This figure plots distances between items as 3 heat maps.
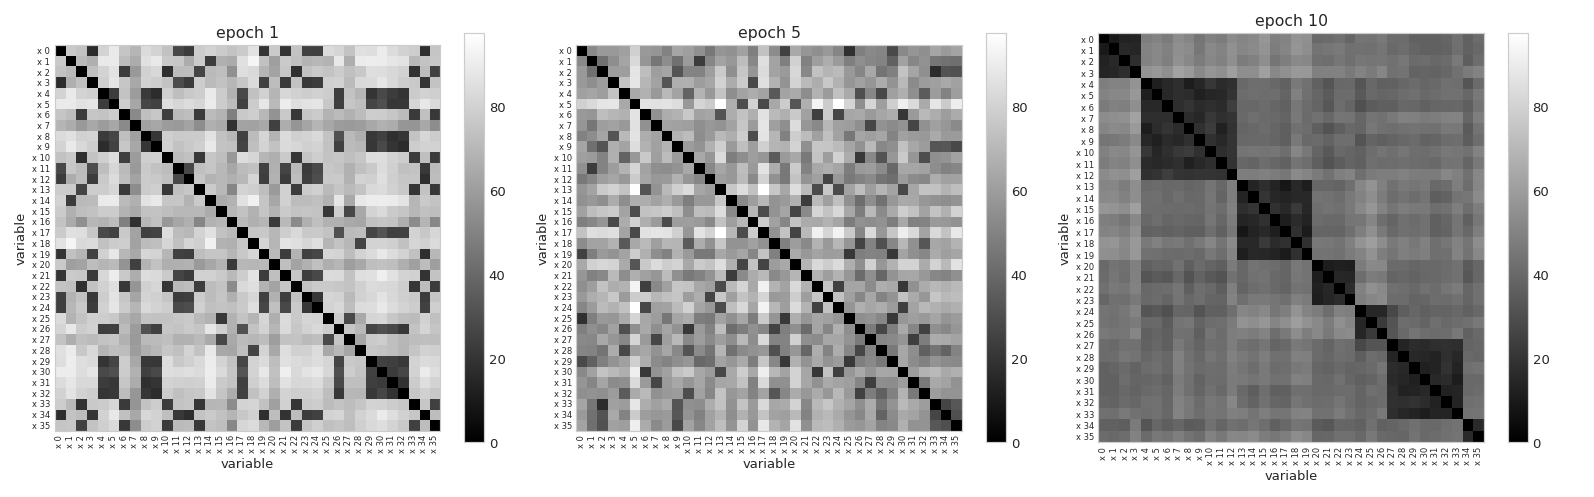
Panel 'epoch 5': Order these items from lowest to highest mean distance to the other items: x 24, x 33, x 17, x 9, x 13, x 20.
x 33, x 9, x 24, x 13, x 20, x 17
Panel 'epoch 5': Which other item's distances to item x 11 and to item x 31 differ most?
x 27
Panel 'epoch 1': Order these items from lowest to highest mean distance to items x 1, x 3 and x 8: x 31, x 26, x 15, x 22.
x 31, x 26, x 15, x 22
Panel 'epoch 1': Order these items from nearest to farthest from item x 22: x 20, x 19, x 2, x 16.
x 2, x 16, x 20, x 19
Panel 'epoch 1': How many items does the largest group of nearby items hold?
10
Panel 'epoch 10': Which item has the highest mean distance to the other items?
x 3
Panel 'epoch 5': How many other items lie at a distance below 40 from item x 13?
4
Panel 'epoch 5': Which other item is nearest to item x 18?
x 26
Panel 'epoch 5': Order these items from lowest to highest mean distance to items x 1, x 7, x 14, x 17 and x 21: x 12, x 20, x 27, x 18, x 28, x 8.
x 28, x 27, x 18, x 12, x 20, x 8
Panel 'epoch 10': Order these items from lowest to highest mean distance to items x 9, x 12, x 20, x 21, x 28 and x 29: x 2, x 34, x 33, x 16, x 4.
x 4, x 33, x 34, x 16, x 2
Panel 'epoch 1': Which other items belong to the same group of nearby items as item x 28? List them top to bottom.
x 18
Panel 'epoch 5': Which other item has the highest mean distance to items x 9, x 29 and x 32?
x 5
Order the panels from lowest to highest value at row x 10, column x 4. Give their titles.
epoch 10, epoch 5, epoch 1
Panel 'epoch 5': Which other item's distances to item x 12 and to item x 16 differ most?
x 23
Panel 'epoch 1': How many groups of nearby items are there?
7
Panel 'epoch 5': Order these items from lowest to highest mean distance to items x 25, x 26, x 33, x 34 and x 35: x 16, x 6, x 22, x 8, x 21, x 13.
x 21, x 16, x 8, x 6, x 22, x 13
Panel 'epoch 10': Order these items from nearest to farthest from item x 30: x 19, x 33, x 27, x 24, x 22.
x 33, x 27, x 24, x 22, x 19
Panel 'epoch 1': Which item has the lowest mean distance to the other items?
x 7
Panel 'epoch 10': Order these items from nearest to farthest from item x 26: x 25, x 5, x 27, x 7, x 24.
x 24, x 25, x 27, x 5, x 7
